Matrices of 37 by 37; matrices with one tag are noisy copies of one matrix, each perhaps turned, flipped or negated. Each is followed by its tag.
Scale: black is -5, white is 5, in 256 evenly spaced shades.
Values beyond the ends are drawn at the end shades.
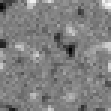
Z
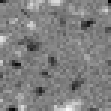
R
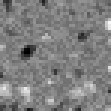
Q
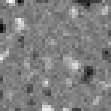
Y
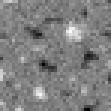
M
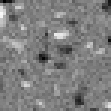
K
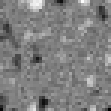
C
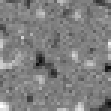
Z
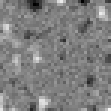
C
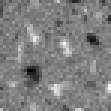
M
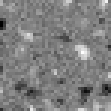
Q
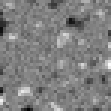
Y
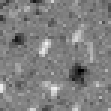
M
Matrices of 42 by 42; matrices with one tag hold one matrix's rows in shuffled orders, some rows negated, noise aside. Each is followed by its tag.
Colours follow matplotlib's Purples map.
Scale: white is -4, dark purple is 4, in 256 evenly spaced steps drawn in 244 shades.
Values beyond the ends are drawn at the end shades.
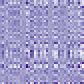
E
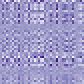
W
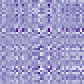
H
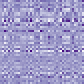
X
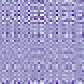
W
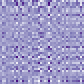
H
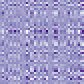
E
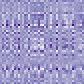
W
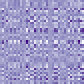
E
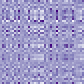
W
